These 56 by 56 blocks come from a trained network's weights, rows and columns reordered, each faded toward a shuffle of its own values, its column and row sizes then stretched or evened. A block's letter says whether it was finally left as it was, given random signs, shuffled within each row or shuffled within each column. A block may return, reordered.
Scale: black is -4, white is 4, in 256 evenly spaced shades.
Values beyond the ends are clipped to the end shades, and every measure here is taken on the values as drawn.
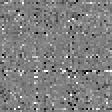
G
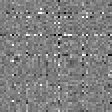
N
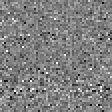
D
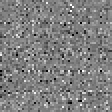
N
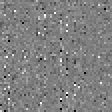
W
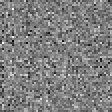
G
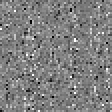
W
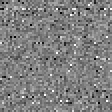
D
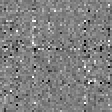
G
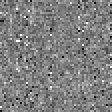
W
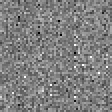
W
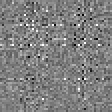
N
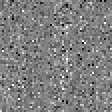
W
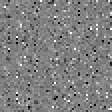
W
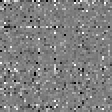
N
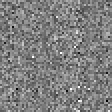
W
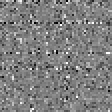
G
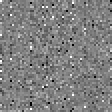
W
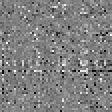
N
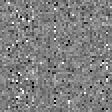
W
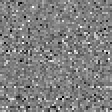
D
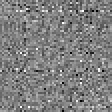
N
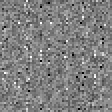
W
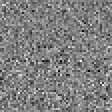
D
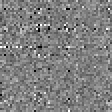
G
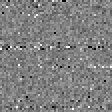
D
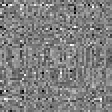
N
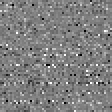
D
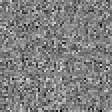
G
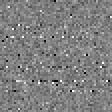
D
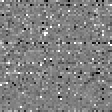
G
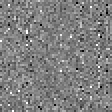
W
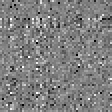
N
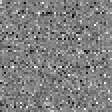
D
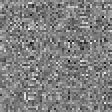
N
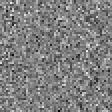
W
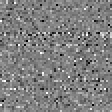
D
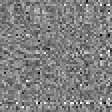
N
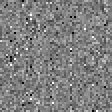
W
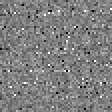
D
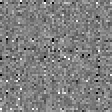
G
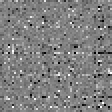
N
